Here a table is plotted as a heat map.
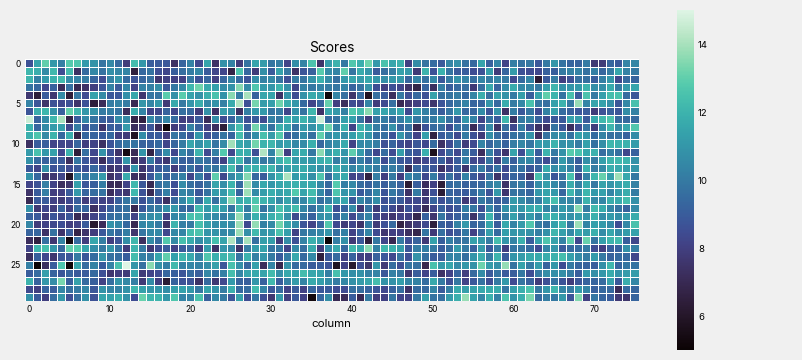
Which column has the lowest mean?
47
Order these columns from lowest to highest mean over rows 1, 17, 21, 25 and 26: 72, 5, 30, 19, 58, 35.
5, 58, 19, 35, 30, 72
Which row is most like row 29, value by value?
28
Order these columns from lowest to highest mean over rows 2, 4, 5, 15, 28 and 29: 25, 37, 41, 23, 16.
41, 37, 16, 23, 25
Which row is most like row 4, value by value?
22
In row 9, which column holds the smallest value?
13
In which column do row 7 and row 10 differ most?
0
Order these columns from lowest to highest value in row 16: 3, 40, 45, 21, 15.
15, 3, 21, 45, 40
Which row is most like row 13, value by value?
26
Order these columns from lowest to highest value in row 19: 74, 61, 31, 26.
61, 74, 31, 26
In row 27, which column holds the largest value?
4
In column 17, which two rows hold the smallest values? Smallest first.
8, 27
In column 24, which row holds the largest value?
11
